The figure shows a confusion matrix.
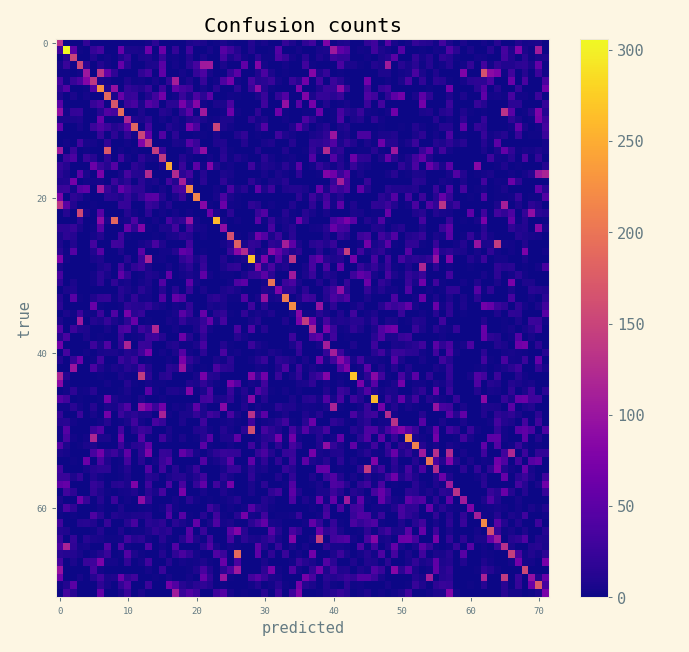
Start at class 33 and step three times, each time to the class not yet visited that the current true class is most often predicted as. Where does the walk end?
38
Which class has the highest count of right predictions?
1
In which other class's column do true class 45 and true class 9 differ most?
65
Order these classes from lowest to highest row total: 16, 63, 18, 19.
18, 63, 16, 19
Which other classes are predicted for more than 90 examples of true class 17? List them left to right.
13, 70, 71
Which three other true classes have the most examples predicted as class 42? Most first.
27, 59, 23
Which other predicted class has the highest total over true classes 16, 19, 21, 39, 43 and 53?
0
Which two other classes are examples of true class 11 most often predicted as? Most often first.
23, 19
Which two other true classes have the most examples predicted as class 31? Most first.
27, 68
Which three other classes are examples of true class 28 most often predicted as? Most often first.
34, 13, 55
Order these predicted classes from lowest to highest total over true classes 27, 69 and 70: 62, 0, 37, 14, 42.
14, 37, 0, 62, 42
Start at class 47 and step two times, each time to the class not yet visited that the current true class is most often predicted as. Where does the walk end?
13
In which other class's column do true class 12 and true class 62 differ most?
40
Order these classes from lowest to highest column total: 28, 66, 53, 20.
20, 66, 53, 28
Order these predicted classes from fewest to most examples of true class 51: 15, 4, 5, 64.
4, 15, 64, 5
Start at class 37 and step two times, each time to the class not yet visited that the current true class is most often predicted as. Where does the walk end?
7
